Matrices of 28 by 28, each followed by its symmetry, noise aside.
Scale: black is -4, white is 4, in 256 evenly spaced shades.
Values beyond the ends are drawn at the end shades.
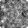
mirrored top to bottom.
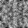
mirrored top to bottom.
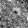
symmetric across the other diagonal.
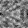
mirrored top to bottom.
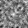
symmetric across the other diagonal.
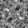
same after a half turn.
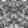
mirrored left to right.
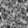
same after a half turn.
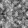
mirrored top to bottom.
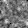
symmetric across the other diagonal.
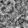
symmetric.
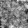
antisymmetric.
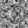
mirrored top to bottom.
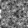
mirrored top to bottom.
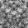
mirrored left to right.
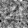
antisymmetric.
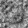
symmetric.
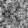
mirrored top to bottom.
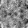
mirrored top to bottom.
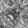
symmetric across the other diagonal.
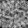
same after a half turn.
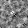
symmetric.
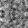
mirrored top to bottom.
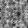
mirrored top to bottom.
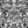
mirrored left to right.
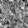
antisymmetric.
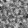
antisymmetric.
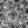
symmetric across the other diagonal.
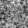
antisymmetric.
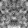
mirrored left to right.
